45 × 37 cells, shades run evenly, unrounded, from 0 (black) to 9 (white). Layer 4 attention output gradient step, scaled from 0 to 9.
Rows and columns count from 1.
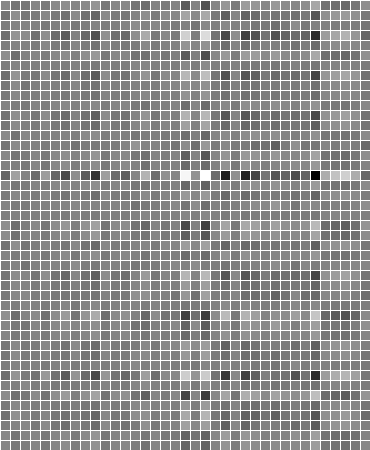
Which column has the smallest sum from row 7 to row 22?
32
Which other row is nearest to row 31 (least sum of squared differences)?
37
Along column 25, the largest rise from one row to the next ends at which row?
19
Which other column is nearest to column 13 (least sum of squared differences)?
6
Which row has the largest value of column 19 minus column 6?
18
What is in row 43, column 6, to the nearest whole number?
4
